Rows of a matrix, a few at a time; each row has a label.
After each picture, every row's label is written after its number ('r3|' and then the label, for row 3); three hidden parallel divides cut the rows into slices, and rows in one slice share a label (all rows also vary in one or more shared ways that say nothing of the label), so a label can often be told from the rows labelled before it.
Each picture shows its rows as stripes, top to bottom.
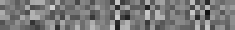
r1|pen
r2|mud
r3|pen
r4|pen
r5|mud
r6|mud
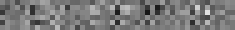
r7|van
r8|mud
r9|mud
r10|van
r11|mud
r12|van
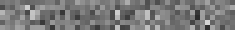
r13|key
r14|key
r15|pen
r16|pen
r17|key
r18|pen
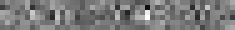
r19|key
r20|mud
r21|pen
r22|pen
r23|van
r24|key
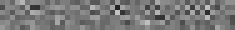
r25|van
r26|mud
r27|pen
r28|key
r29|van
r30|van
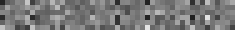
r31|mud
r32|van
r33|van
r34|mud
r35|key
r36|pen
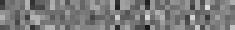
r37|mud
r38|mud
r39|van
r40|pen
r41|van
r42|mud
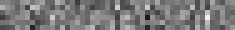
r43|van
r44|pen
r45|key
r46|mud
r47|key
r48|mud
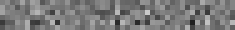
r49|van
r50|van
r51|pen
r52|key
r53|mud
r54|key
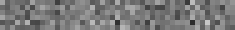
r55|van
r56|key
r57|van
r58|van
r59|mud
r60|key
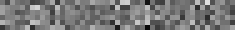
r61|mud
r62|pen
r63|van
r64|van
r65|pen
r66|mud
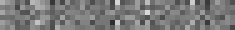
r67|pen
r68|van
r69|van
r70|key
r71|pen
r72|van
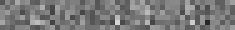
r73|key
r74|van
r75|van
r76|van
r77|pen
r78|key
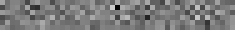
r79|van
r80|mud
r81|van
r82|mud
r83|van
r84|van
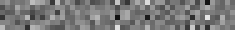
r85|pen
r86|key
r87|key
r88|mud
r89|van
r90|pen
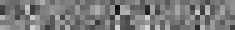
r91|van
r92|mud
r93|mud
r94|pen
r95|van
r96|pen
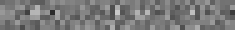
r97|key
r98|van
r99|pen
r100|van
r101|key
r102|key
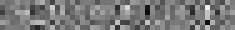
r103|van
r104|mud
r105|mud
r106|key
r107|pen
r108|mud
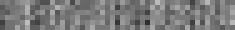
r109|key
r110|key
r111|key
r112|key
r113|mud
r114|key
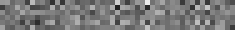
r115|pen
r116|mud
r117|van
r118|key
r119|mud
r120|van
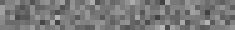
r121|key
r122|van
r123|van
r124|van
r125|key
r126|van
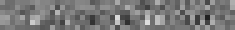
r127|van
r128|key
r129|van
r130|pen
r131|pen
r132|key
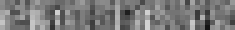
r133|van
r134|van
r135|pen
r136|pen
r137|pen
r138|pen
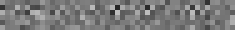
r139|van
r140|mud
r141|pen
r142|van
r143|key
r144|van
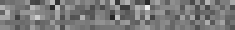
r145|mud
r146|pen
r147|van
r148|pen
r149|key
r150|van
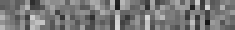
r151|mud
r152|mud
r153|van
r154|pen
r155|pen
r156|pen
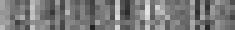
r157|pen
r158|pen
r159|pen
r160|pen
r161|van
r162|pen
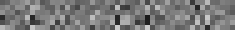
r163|key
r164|pen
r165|van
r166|mud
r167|mud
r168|pen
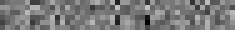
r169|mud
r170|pen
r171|van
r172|mud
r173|mud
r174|key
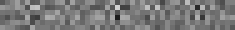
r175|key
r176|pen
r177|key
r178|mud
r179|key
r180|van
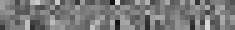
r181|pen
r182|key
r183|van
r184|key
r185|mud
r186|mud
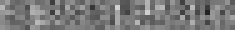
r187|van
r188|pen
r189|pen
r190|van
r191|van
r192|van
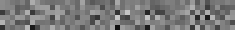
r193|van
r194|van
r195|mud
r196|pen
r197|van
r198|mud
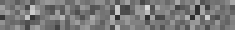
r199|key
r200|pen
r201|pen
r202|mud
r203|key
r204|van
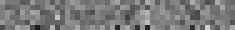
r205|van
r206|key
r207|van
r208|van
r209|van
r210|mud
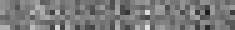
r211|van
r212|van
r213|pen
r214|key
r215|van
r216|pen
